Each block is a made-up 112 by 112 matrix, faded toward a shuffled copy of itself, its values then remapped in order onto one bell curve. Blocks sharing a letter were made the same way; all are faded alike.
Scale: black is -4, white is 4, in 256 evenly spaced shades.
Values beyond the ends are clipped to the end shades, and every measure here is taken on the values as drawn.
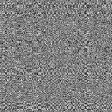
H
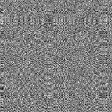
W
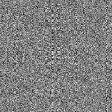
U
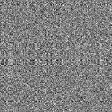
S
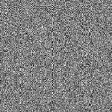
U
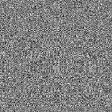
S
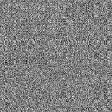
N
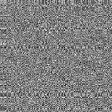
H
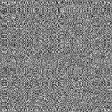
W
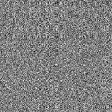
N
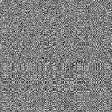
W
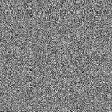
N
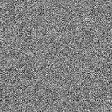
N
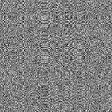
W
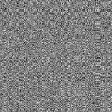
W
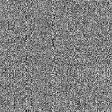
U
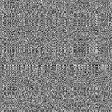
H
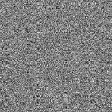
N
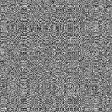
W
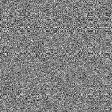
S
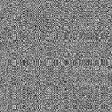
W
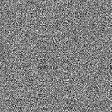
N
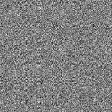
N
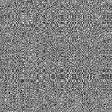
W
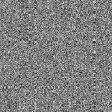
N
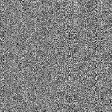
U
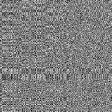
W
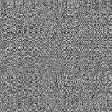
H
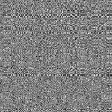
H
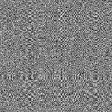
W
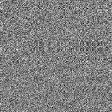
N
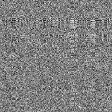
S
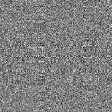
S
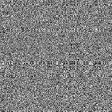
S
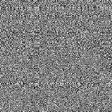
S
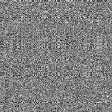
S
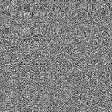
N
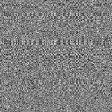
H
